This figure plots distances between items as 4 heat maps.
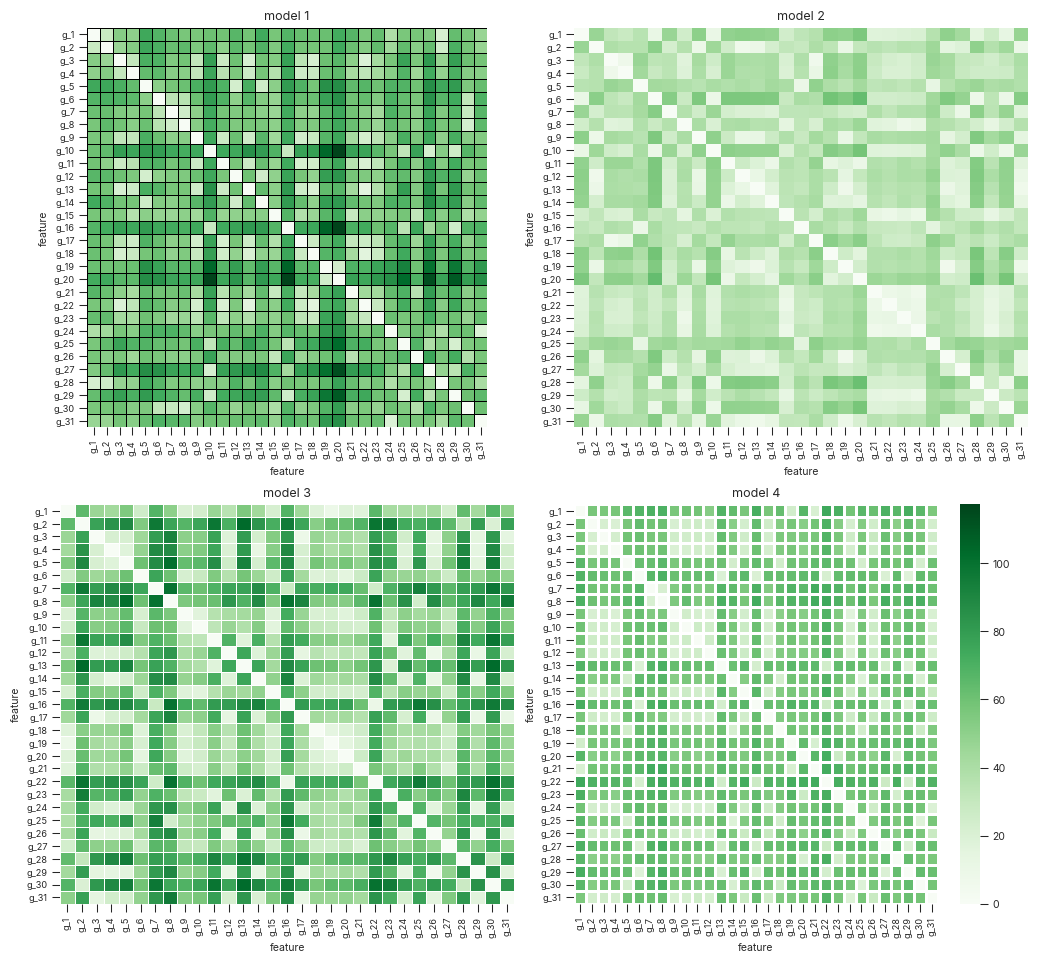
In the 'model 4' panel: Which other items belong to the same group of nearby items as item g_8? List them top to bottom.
g_7
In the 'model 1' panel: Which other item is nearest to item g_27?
g_10
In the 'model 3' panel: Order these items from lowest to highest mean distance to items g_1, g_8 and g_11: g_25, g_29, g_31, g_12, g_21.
g_25, g_21, g_12, g_29, g_31
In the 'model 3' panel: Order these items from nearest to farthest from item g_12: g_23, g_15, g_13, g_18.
g_18, g_15, g_23, g_13
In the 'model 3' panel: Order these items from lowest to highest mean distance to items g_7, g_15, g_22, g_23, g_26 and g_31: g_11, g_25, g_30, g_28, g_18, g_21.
g_21, g_18, g_11, g_25, g_28, g_30
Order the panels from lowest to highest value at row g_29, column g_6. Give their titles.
model 4, model 2, model 3, model 1
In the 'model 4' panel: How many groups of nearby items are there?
6
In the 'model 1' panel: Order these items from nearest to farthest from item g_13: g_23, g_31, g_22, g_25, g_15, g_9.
g_22, g_9, g_23, g_15, g_31, g_25
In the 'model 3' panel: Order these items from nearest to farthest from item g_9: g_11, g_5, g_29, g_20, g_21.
g_20, g_21, g_11, g_29, g_5
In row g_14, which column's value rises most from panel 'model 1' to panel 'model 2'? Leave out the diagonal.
g_5
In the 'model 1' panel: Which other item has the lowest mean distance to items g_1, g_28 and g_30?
g_2
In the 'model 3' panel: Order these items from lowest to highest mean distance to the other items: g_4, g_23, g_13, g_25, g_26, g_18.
g_18, g_26, g_4, g_23, g_25, g_13
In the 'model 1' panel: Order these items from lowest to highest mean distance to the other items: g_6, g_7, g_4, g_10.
g_4, g_7, g_6, g_10
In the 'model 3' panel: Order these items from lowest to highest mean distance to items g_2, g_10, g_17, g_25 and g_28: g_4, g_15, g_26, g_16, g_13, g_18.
g_18, g_15, g_26, g_4, g_13, g_16
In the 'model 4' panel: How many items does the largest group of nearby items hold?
12
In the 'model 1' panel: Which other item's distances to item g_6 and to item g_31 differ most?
g_24
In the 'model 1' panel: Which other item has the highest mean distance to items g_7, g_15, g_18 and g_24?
g_20
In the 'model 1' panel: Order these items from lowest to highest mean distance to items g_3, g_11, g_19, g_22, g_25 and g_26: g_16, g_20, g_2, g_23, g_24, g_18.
g_18, g_23, g_2, g_24, g_20, g_16
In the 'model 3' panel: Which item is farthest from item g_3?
g_8
